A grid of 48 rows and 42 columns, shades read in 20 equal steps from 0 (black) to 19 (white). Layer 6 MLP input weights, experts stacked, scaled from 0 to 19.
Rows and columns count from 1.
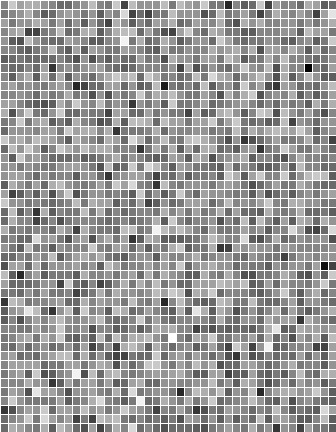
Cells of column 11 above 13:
4
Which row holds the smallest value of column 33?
44
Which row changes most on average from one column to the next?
35
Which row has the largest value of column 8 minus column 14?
13
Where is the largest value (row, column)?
38, 22
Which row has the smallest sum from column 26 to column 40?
40
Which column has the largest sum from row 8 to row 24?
36
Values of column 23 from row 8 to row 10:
5 8 8
